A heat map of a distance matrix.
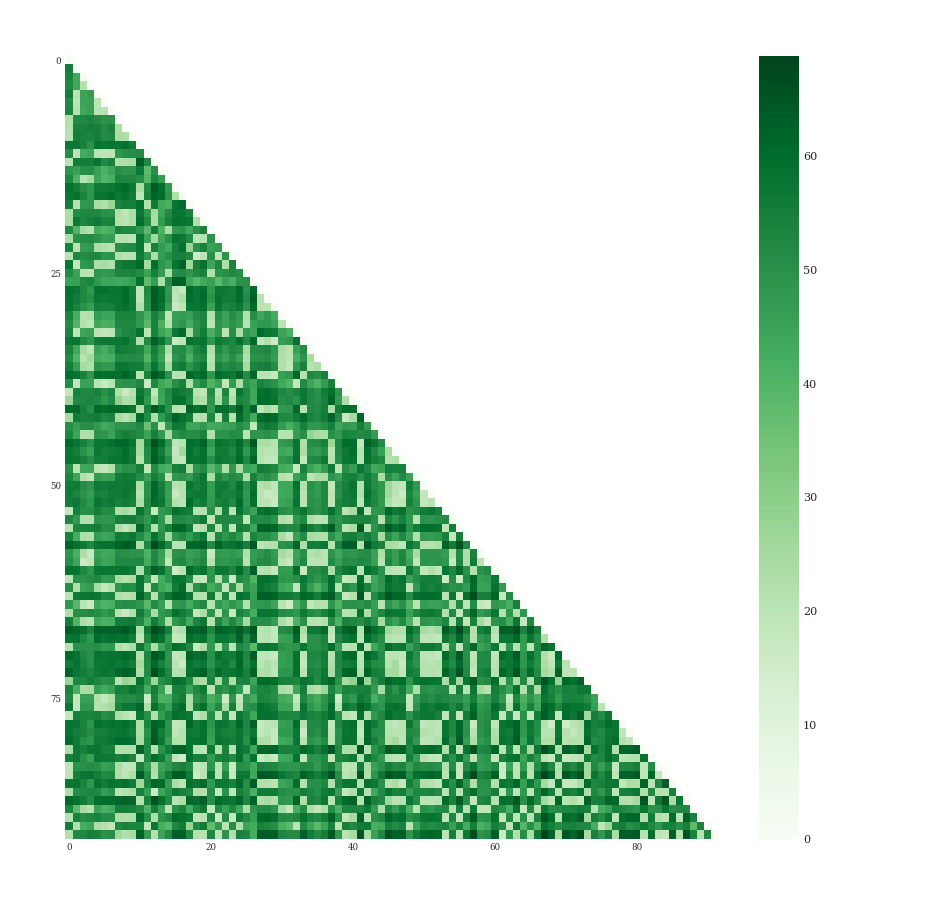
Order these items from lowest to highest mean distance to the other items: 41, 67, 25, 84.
25, 41, 84, 67
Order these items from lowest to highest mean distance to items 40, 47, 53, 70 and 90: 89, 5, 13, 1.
89, 5, 1, 13
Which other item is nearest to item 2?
59
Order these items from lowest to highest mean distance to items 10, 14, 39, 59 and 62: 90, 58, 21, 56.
58, 56, 90, 21
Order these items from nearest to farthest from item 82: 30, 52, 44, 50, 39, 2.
52, 50, 30, 44, 2, 39
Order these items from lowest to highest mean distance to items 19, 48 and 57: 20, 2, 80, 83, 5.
83, 5, 80, 20, 2
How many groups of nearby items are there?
5
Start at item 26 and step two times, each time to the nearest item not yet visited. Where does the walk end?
13
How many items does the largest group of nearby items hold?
28
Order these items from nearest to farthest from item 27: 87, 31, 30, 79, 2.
79, 87, 30, 31, 2
